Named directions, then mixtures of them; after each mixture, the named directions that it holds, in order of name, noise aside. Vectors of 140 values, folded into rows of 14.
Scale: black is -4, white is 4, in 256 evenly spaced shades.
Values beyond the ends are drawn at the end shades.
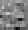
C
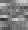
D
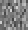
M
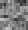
D.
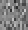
M.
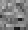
C.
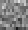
C, D, M.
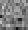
C, M.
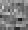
C.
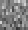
C, D, M.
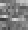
D.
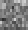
C, D, M.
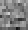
C.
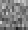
C, D, M.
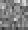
C, D, M.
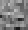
C.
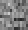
C, D, M.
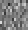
M.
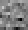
C.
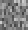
D, M.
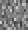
M.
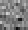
C, M.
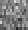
C, M.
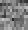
D, M.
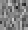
M.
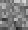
C, D, M.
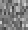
D, M.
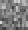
C, D, M.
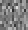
M.
